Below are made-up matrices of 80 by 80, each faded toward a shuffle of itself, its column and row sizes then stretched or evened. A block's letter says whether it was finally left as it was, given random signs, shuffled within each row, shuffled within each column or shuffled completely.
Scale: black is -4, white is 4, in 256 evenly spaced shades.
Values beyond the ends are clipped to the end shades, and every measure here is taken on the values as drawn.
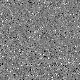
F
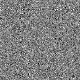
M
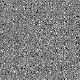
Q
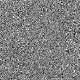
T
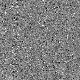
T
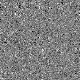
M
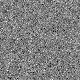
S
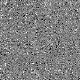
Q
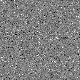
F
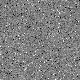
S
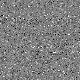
F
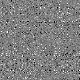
Q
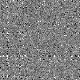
Q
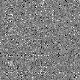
Q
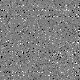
M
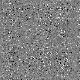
M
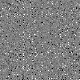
Q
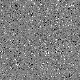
M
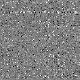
Q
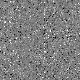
T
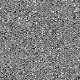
M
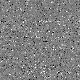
F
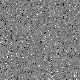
T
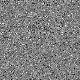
F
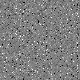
T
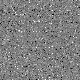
F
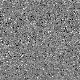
F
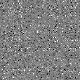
Q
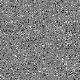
Q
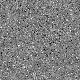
S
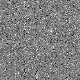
T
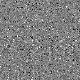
M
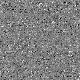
F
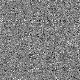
M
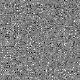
Q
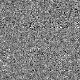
M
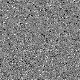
F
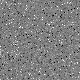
S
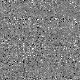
M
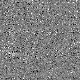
M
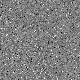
S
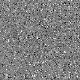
Q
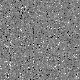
T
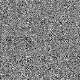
M
